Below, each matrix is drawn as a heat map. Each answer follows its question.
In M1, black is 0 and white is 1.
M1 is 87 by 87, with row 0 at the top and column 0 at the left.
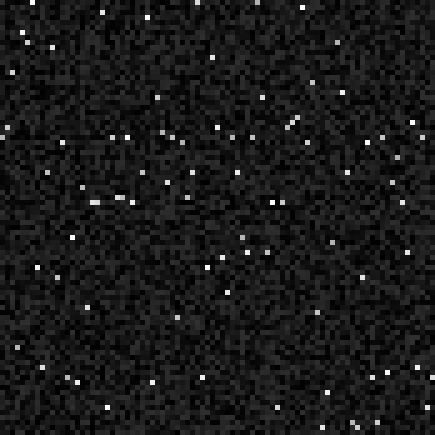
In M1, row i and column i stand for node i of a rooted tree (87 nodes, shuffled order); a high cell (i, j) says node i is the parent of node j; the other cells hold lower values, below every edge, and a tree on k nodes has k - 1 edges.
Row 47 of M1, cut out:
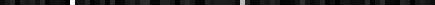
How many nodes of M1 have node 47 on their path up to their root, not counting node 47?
5
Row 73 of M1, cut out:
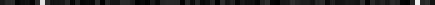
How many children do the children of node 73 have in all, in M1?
2
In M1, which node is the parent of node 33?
36
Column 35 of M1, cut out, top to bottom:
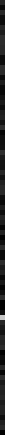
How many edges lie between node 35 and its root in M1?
7
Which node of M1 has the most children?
27
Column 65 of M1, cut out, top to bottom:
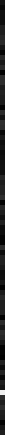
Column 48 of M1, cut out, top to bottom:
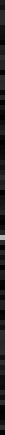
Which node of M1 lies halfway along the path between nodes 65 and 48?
28
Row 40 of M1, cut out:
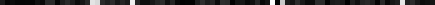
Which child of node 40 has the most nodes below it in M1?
19
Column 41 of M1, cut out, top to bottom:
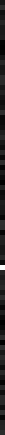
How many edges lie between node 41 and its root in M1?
3
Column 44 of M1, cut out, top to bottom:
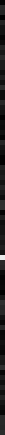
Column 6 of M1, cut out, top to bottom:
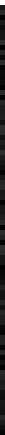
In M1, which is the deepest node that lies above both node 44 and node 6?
0
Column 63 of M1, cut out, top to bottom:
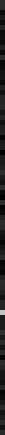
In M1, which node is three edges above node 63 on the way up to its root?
37
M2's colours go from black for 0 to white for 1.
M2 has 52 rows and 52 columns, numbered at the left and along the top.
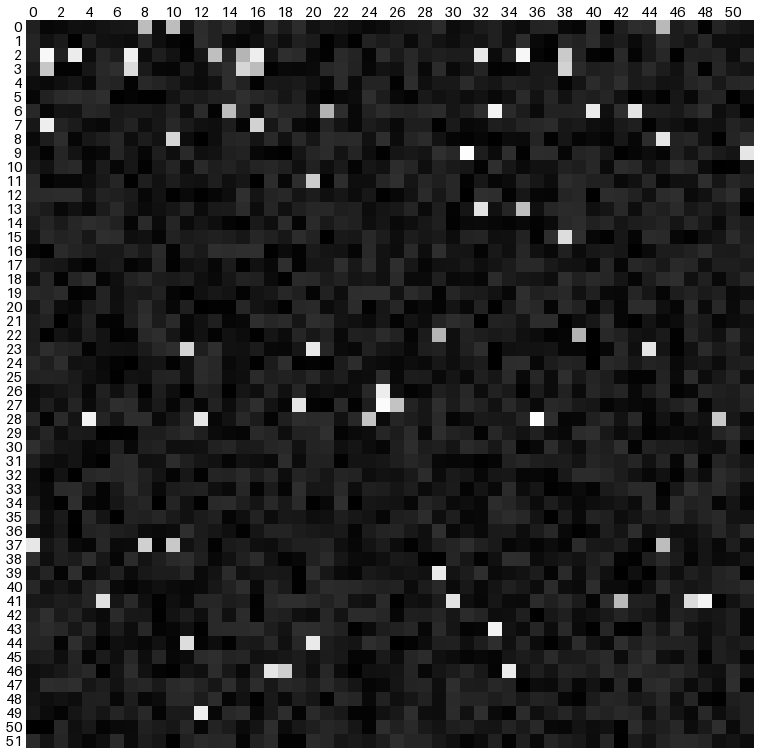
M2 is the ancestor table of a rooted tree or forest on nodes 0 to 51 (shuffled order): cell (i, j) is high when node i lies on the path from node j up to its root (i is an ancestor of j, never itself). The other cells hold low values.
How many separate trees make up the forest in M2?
11
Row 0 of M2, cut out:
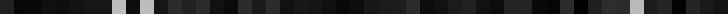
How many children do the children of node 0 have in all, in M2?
2
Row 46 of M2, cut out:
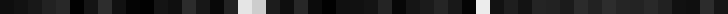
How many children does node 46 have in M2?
3
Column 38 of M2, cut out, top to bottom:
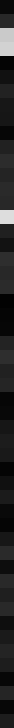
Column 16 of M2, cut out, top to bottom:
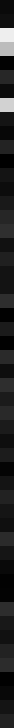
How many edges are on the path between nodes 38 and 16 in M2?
4
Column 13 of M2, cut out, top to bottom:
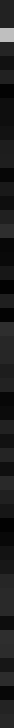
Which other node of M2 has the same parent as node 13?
3
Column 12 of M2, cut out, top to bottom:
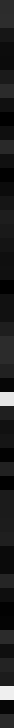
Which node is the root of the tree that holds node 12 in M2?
28
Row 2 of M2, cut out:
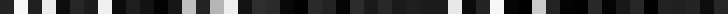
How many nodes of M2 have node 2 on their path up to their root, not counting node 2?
9
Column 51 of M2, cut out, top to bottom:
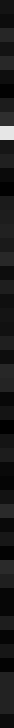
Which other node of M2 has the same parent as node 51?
31
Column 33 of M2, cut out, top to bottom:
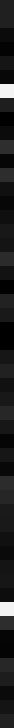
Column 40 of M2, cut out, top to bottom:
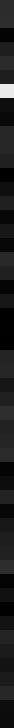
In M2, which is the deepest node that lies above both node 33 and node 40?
6
